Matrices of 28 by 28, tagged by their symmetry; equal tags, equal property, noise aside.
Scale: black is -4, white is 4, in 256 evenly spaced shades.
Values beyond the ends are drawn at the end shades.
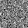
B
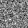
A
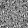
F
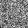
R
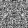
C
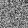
R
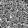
R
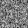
B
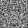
C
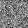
A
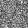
F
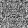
C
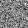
A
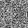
B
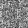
B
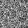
B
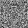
C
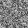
R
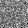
R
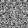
C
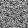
C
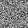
B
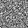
R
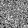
R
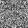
C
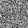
F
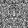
C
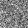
R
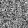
A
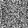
B
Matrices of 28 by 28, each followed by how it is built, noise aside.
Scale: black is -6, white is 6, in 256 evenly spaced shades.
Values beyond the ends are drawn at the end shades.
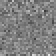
uneven rows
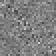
banded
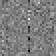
uneven columns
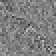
banded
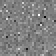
sparse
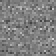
uneven rows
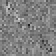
banded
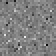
sparse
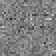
uneven rows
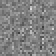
uneven columns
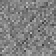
Hankel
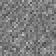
Hankel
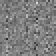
uneven columns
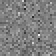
uneven columns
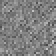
Hankel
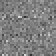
uneven rows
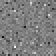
sparse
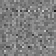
uneven rows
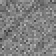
Hankel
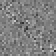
banded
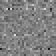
uneven rows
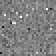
sparse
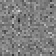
uneven columns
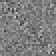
banded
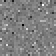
sparse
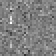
uneven columns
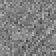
Hankel
